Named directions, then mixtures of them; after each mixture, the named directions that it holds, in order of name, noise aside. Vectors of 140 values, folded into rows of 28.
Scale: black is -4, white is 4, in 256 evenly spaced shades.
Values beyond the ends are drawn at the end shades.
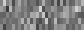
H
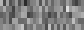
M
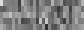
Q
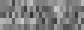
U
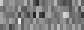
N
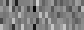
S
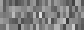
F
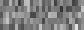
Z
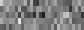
N.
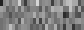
N, Q, Z.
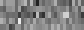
N.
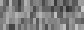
Q, S, Z.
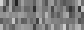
N, Q, S.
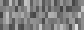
Z.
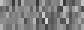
H, Q, U.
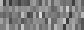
F, M.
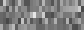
H, N, Z.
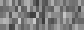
N, U, Z.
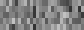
N, S.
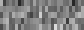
F, M, Z.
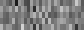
F, S, Z.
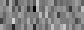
S.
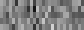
N, S, Z.
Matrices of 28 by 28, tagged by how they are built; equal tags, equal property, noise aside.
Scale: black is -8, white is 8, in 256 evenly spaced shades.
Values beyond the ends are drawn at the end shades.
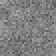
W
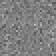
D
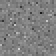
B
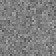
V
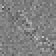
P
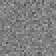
V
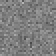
V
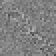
P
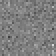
D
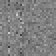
D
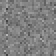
D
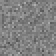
V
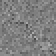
P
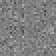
D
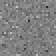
B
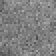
W
